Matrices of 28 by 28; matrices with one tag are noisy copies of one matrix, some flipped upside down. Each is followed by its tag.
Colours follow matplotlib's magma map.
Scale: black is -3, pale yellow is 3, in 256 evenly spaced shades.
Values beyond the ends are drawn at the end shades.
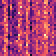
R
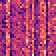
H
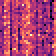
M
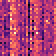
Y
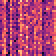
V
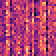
H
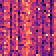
M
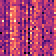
Y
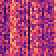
Y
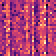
H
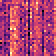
Y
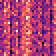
M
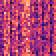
M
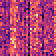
Y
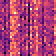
Y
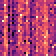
R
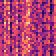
M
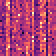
H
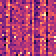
H
